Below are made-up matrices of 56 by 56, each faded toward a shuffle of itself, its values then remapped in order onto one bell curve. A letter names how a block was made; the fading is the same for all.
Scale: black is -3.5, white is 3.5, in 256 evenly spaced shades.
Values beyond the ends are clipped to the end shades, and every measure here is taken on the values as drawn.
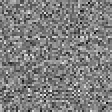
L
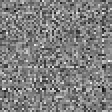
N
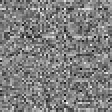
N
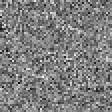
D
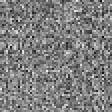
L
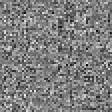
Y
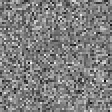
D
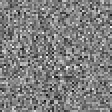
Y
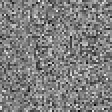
Y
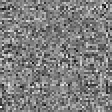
N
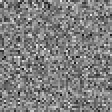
L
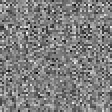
N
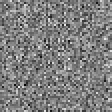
L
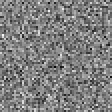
Y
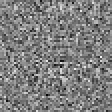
L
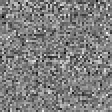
D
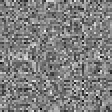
N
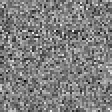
D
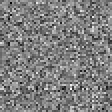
Y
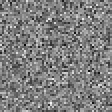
Y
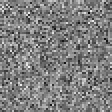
Y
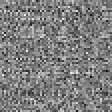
N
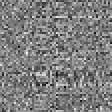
N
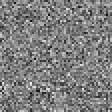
L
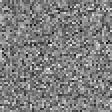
D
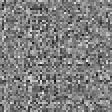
N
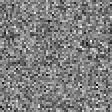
Y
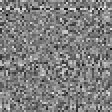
N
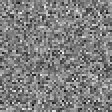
D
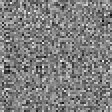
L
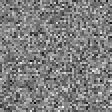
Y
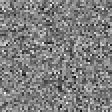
D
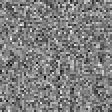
Y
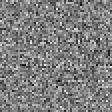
D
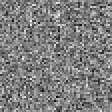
Y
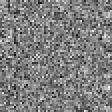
Y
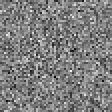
Y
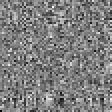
N
